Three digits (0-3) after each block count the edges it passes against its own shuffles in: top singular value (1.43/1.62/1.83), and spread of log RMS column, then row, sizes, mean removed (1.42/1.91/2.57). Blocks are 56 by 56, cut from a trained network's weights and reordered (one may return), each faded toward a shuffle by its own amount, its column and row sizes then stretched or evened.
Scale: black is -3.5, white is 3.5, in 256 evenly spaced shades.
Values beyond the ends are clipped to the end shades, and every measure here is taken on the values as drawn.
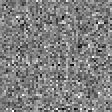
1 1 1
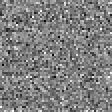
0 0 1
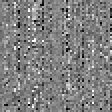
1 3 0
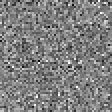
1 0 1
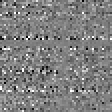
0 2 3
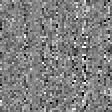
0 3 0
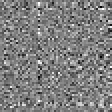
3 2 2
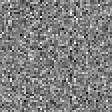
2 1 0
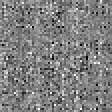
0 1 2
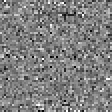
1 1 2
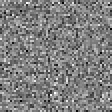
1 1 1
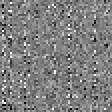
0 3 1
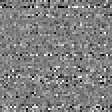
0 0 3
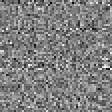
3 0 2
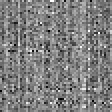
3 0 2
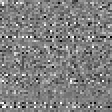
1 1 3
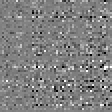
0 2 3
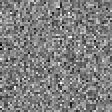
2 1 0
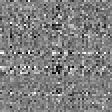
3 2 3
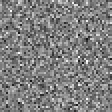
1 1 0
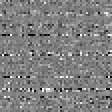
2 1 3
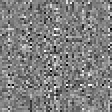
3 3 1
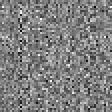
2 2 1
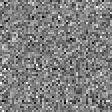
1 1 1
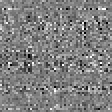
2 1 3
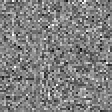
0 1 0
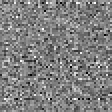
2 0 2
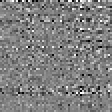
2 2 3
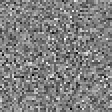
1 0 1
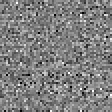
0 0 1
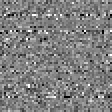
0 0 3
